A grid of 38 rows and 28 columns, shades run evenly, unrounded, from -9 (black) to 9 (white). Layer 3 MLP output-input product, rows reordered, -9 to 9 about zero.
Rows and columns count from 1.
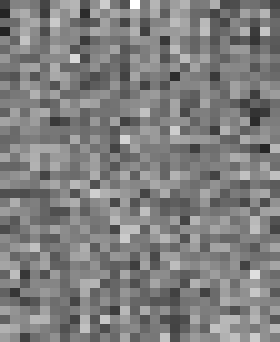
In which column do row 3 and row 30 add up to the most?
18
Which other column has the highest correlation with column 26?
13
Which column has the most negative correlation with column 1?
14
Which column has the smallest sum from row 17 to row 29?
19
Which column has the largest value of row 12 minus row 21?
10
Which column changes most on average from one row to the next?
1
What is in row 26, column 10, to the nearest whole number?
-1
